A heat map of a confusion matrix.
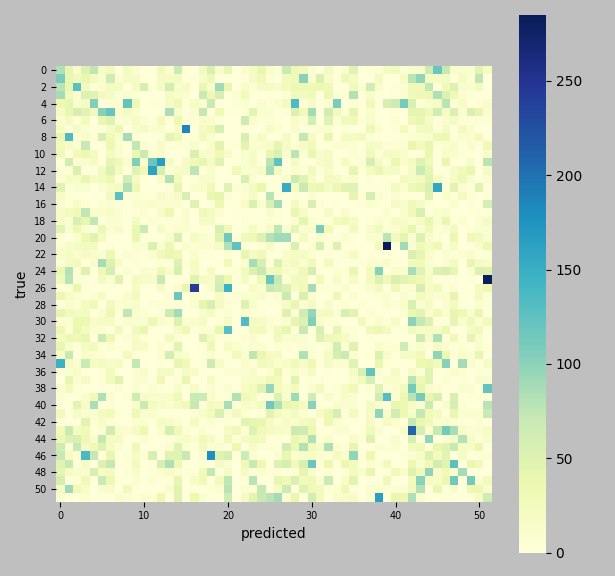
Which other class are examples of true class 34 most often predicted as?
45
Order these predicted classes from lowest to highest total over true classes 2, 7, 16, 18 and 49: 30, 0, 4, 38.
38, 4, 30, 0
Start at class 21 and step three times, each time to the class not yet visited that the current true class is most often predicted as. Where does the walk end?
42
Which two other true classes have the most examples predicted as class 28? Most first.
4, 39
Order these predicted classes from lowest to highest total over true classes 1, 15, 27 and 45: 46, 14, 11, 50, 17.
11, 17, 46, 50, 14
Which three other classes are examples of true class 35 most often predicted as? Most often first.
0, 46, 48
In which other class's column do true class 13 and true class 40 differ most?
25
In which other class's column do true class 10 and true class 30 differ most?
22
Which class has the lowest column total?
36
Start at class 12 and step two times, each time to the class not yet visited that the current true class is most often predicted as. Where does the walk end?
26
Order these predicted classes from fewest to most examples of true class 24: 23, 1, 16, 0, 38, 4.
4, 16, 0, 23, 1, 38
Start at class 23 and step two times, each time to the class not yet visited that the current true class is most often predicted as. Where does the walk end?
6
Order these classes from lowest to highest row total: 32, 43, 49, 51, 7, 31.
7, 32, 31, 51, 49, 43
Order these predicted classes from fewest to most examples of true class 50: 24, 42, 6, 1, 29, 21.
21, 6, 42, 29, 24, 1
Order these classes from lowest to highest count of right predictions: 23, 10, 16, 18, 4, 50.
18, 50, 16, 10, 23, 4
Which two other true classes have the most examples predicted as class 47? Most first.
49, 43
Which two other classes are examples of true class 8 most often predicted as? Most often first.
1, 29
